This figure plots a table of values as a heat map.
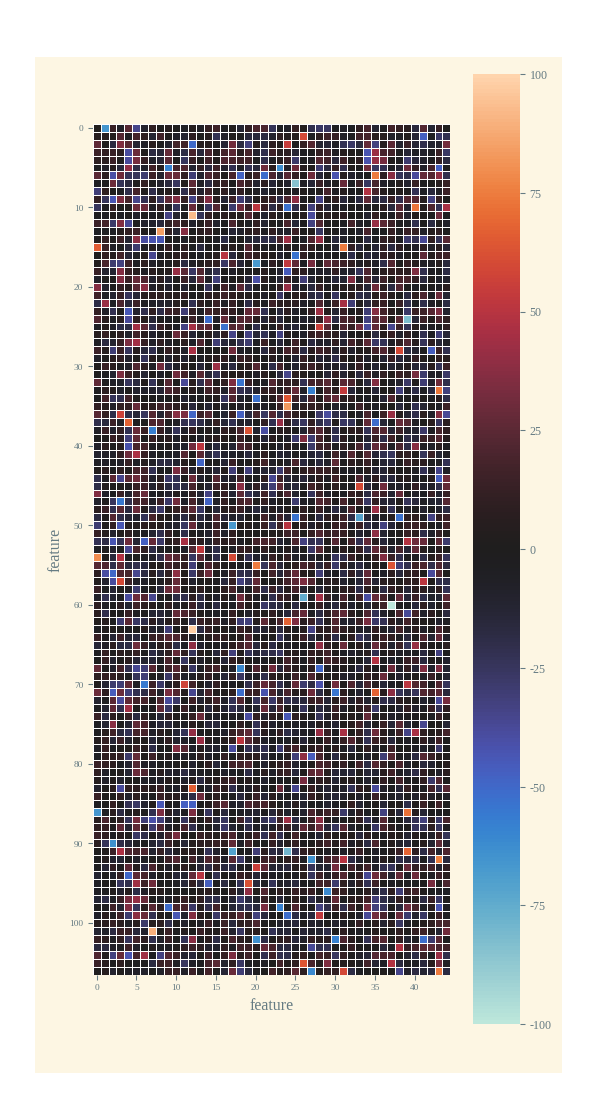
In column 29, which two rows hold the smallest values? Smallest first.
96, 36
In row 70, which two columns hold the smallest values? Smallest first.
6, 28
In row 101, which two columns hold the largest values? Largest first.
7, 44
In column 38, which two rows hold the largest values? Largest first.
28, 103
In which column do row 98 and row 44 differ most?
23
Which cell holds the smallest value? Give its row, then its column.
60, 37
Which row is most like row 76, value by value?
65
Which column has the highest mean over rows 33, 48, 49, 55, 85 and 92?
43
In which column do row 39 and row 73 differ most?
4
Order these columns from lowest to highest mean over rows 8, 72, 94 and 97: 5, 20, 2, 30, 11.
20, 11, 2, 30, 5
